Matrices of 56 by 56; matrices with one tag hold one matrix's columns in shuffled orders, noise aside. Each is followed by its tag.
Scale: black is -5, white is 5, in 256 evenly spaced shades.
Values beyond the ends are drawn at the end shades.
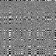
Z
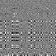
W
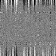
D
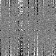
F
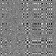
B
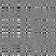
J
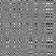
B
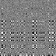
W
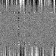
D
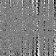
F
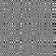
B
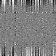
D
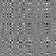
B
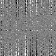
F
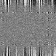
D
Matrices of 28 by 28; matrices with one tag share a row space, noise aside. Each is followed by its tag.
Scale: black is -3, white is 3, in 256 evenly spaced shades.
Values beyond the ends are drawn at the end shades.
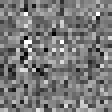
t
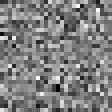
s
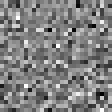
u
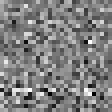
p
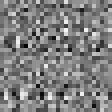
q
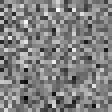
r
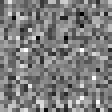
q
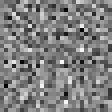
q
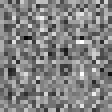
q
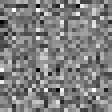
s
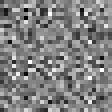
p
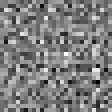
q
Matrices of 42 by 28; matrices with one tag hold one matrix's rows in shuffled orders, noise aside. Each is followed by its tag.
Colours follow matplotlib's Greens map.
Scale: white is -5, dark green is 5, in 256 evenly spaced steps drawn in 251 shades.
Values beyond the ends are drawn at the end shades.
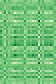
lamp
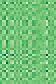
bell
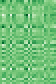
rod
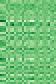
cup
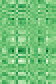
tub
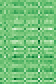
lamp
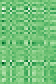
rod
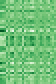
cup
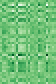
tub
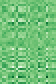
tub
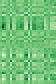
rod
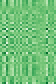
bell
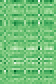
lamp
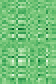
tub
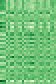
cup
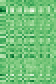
cup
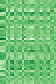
cup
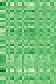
cup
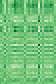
lamp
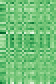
cup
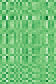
bell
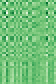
bell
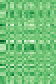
cup
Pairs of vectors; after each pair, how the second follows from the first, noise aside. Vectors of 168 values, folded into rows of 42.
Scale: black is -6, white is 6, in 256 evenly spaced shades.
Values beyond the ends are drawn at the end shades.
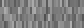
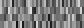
reversed, negated, scaled up.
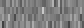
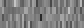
reversed, negated.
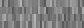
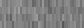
reversed, negated, shrunk.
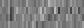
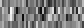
negated, scaled up.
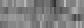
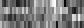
negated, scaled up.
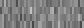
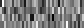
reversed, negated, scaled up.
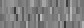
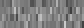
sign-scrambled.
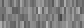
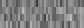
reversed, negated.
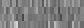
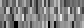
negated, scaled up.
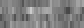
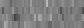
reversed, partly zeroed.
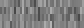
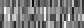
reversed, negated, scaled up.
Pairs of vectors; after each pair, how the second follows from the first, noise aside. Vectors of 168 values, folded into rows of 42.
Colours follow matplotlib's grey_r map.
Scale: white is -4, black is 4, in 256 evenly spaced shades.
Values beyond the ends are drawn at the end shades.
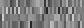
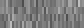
wrapped around, negated, shrunk.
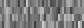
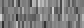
wrapped around, partly zeroed.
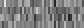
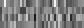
sign-scrambled.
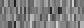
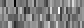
sign-scrambled.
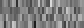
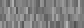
wrapped around, negated, shrunk.
